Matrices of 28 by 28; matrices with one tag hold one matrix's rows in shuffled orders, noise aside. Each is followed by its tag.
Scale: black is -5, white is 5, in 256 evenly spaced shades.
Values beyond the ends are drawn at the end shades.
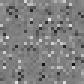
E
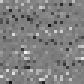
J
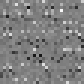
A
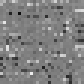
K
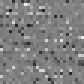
J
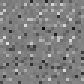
E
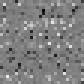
E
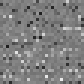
A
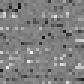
K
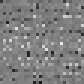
A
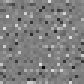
E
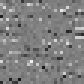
K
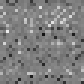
E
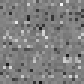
A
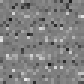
J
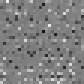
E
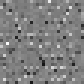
E
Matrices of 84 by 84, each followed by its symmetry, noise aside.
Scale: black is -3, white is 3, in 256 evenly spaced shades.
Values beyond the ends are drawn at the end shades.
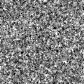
no symmetry.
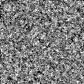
symmetric.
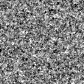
no symmetry.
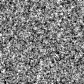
no symmetry.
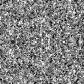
mirrored top to bottom.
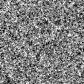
no symmetry.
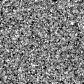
no symmetry.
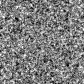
same after a half turn.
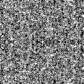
mirrored top to bottom.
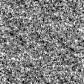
same after a half turn.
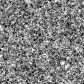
symmetric.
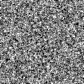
same after a half turn.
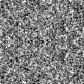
mirrored top to bottom.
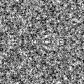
mirrored top to bottom.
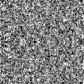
mirrored top to bottom.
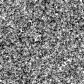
symmetric.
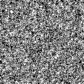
symmetric.
